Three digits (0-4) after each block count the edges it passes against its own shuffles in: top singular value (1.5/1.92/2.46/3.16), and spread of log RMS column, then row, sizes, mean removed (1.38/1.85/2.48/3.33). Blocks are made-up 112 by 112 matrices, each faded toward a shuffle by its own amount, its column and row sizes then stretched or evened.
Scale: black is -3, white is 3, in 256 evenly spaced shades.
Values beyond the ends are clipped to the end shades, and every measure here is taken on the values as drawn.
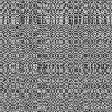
4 1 4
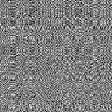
4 1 2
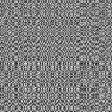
4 2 4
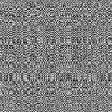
4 1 4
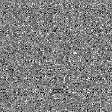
2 1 3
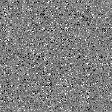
0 1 3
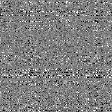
1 3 4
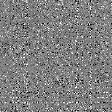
1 3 3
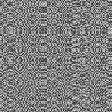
4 1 2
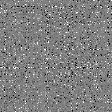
1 3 3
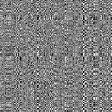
4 4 2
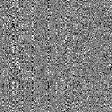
3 3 0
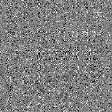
2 3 3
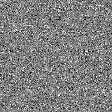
1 0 2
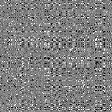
4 3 3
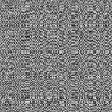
4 1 4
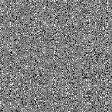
2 3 0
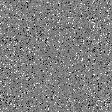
0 2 0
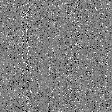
0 3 0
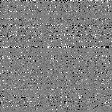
0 2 4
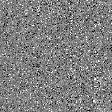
1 2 0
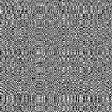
4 3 3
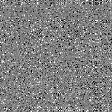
2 1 2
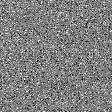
0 1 0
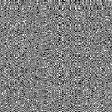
4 3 1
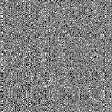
3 3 1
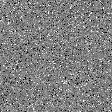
0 0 1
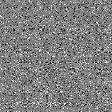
2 0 3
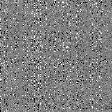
1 4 2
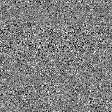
0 0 3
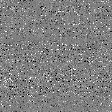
0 1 3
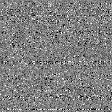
2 1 3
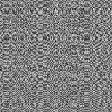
4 1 2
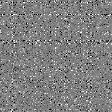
2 2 3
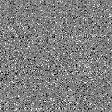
2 0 2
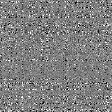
1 3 4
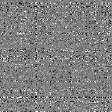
2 2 4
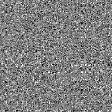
2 2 2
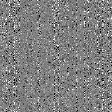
2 4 0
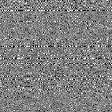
3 0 4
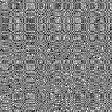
4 1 1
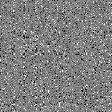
2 2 0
